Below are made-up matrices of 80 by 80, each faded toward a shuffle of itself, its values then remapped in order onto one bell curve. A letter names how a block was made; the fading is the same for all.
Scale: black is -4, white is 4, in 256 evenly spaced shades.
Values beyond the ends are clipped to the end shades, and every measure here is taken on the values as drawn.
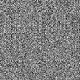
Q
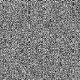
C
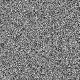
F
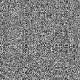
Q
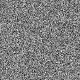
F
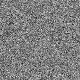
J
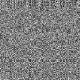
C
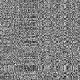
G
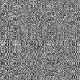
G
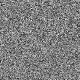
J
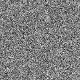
F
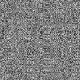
C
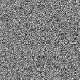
Q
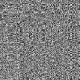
C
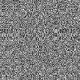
C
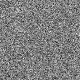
J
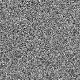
F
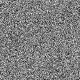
J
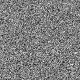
J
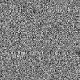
Q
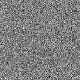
Q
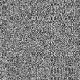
Q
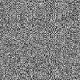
C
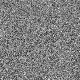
J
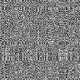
G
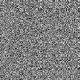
Q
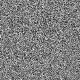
F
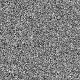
F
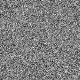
J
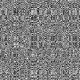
G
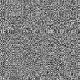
G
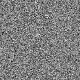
F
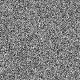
F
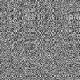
G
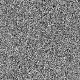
F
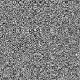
Q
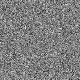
J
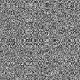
G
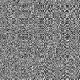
G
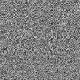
Q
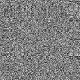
Q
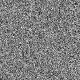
F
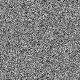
J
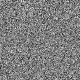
J
